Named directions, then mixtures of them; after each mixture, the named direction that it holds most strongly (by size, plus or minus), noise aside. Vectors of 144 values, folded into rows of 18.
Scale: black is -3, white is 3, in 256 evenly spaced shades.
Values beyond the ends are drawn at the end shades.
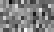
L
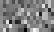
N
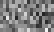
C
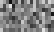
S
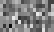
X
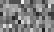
X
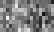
C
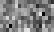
X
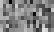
L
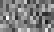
C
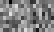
L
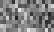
C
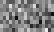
C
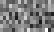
C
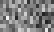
C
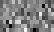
N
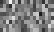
S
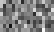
X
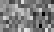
L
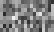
X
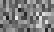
C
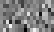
N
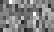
L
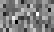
X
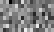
L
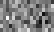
C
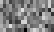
N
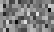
N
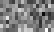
C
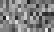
C
